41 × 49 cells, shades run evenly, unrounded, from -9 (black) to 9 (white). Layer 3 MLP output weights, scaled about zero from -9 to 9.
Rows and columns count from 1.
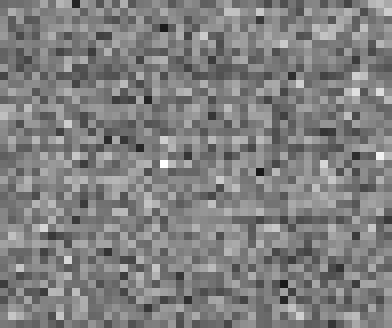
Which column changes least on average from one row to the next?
40
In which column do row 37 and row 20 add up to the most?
10
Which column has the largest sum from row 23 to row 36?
29
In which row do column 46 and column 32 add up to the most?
4
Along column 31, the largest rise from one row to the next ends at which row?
39
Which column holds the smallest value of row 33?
37
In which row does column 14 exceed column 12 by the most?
7
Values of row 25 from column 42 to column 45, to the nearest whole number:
2 2 3 -1
